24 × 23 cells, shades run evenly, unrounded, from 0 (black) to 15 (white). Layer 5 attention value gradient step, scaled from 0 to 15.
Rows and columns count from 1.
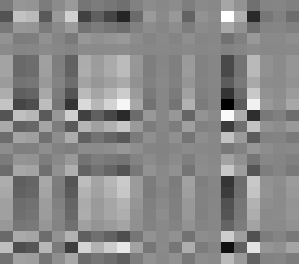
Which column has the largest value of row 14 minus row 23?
18
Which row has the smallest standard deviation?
5
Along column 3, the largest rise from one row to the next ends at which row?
11
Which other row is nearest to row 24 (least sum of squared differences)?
13
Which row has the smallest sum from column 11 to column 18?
10
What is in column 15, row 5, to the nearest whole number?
8
